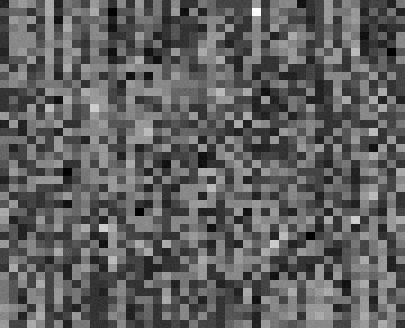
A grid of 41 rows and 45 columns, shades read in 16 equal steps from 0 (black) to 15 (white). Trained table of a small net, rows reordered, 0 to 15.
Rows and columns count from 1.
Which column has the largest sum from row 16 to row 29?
15
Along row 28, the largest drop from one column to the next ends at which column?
41
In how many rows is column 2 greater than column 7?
20
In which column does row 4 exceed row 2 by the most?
8
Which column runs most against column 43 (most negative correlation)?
39
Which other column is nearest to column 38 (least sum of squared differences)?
9
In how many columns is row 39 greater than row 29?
17
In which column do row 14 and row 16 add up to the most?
11
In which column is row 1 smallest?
34
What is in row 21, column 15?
10
